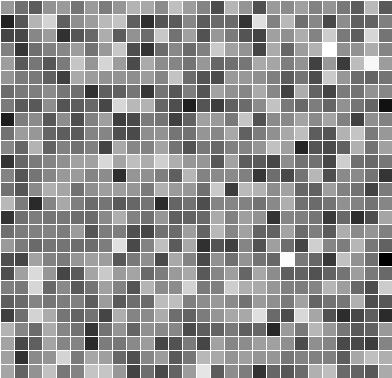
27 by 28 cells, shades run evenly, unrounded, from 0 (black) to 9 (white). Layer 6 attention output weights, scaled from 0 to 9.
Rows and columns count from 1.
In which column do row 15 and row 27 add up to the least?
12
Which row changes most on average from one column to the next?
3
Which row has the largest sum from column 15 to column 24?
4
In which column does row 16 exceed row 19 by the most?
28
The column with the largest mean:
8
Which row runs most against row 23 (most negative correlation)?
15
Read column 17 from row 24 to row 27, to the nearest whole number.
4 5 5 5
